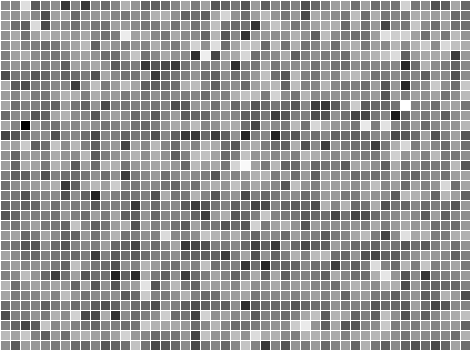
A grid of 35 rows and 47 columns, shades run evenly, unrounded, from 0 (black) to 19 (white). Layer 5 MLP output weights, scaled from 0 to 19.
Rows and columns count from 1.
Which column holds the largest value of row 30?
15
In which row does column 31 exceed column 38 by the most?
33
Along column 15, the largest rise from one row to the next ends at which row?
8
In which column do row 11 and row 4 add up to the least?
32
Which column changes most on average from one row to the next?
41
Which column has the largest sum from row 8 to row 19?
12
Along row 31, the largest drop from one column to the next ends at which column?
25
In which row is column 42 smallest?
35
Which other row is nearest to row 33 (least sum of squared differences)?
30
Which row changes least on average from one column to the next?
31
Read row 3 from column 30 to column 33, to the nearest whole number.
9 10 12 13
